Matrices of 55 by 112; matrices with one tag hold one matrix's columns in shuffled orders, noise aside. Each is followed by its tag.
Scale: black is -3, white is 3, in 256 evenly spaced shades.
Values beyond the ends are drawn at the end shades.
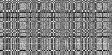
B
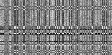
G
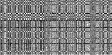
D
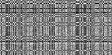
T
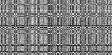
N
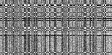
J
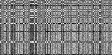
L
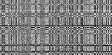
N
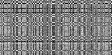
T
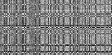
N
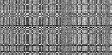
N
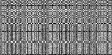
L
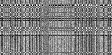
J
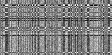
J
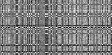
N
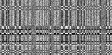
G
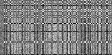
L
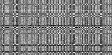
N
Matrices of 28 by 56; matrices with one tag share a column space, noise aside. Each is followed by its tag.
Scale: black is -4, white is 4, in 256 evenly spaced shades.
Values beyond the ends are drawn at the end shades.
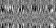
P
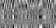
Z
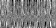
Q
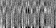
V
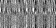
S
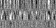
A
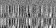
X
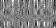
Q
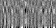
V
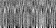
V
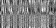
S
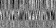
A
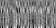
V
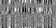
S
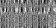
S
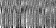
V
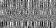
Q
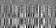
X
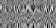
P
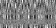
Z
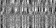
S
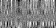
Q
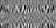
P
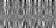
Q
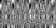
Z
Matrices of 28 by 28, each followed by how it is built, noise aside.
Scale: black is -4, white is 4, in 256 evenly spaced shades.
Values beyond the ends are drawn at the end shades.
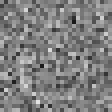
noise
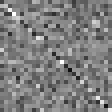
diagonal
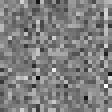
low rank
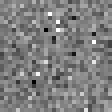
sparse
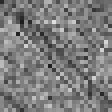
Toeplitz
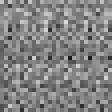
repeating columns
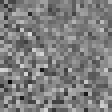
lower triangular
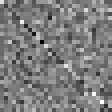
diagonal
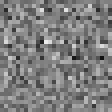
low rank
